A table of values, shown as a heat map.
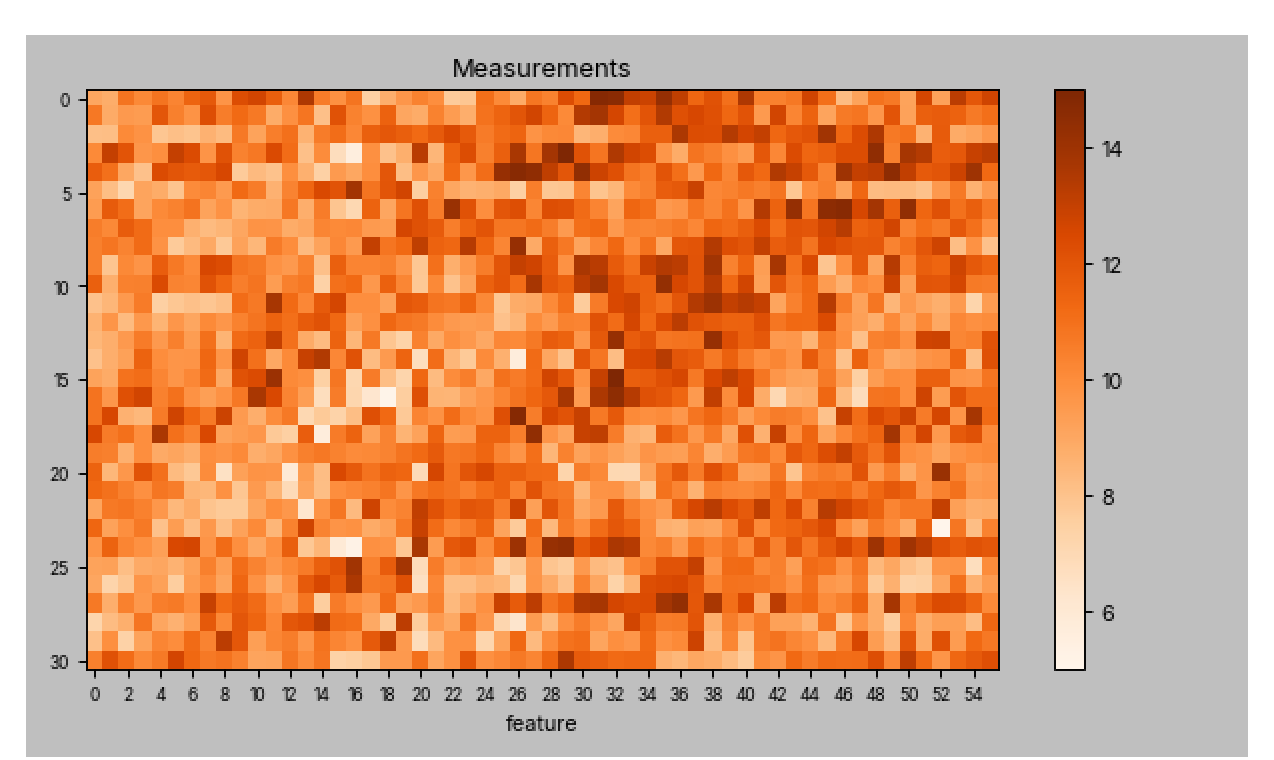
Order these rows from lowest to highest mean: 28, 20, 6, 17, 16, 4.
28, 20, 16, 17, 6, 4
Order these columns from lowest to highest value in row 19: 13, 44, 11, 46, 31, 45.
11, 31, 13, 44, 45, 46
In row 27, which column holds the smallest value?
14
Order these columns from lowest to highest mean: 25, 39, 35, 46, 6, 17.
6, 17, 25, 46, 39, 35
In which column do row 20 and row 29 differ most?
8
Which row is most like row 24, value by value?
3
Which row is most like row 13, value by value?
15
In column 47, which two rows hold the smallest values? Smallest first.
16, 15
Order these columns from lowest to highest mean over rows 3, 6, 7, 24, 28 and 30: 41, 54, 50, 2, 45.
2, 54, 41, 45, 50
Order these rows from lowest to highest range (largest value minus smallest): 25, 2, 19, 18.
19, 2, 25, 18
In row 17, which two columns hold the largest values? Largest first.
26, 54
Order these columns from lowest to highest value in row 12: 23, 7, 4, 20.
4, 23, 7, 20
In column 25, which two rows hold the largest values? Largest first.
4, 27
